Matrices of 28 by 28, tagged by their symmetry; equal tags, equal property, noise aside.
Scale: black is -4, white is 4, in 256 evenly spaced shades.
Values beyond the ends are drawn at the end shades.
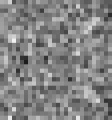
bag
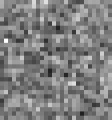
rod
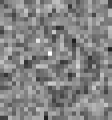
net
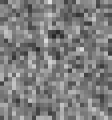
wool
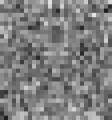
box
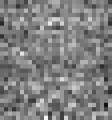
box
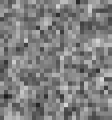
wool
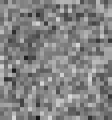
net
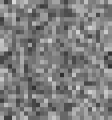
bag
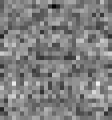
box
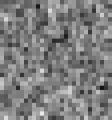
rod
